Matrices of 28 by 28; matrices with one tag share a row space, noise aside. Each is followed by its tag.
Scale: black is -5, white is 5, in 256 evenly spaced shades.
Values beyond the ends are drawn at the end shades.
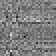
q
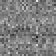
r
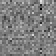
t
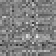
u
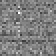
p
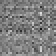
t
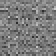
r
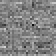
u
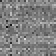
q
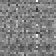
r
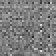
t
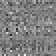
q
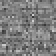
u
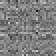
r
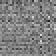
t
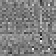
t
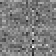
u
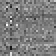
q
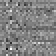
q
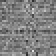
u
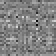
r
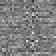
u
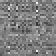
r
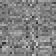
u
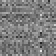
t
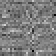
u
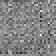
t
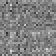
q
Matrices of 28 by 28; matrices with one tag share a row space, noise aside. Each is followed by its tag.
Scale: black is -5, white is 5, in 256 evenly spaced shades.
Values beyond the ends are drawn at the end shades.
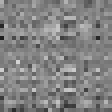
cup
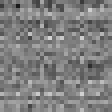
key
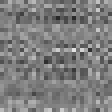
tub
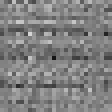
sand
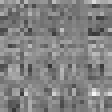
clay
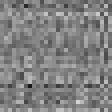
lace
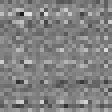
lace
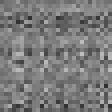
lace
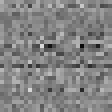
key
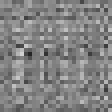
lace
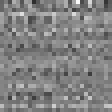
sand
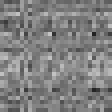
clay
